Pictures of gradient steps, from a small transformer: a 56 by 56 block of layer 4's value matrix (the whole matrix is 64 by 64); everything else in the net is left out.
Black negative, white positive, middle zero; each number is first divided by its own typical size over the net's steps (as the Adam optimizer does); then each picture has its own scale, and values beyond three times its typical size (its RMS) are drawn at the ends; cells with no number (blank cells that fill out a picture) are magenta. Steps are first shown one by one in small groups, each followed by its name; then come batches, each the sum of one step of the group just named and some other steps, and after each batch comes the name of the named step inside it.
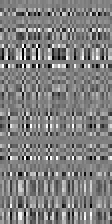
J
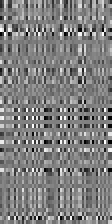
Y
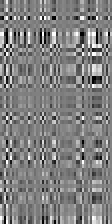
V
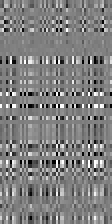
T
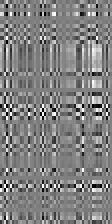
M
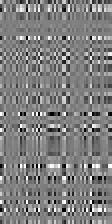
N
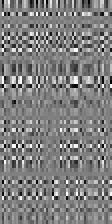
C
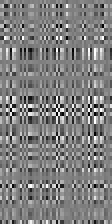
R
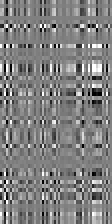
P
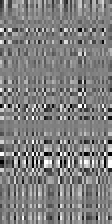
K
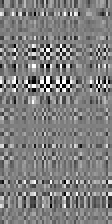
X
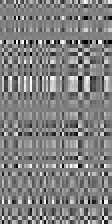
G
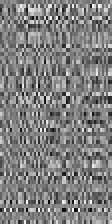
N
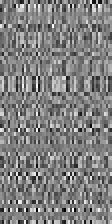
N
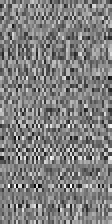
J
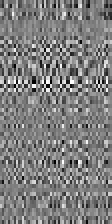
X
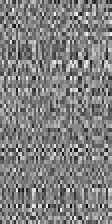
M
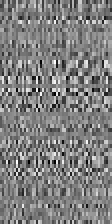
T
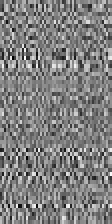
J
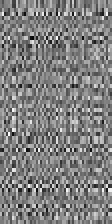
C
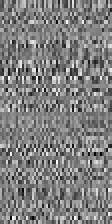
T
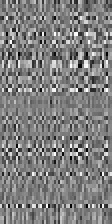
V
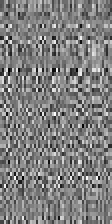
M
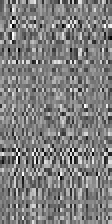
K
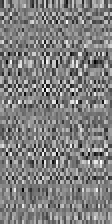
T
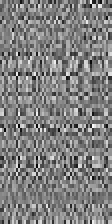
N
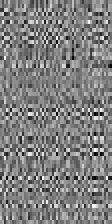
R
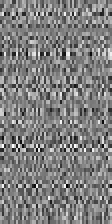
C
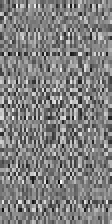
Y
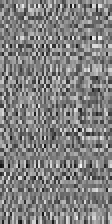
P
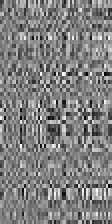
X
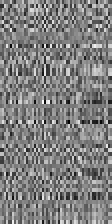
P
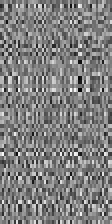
G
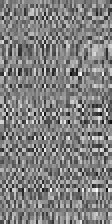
M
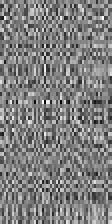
Y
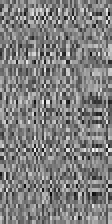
Y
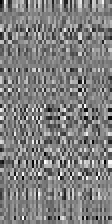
K
